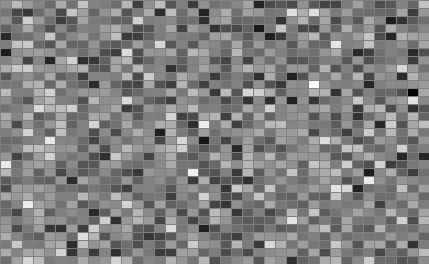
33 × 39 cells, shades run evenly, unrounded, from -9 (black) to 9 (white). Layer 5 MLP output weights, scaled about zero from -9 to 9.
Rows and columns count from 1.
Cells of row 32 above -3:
30
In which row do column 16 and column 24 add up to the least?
1
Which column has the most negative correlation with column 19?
29
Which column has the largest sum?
3
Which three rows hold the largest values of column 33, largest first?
13, 19, 10
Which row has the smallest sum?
8
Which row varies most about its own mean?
12
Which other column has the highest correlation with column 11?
7
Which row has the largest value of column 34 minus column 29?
17
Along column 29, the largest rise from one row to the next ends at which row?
2
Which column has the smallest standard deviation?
28
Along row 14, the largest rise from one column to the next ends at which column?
34
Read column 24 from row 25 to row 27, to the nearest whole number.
5 -2 0
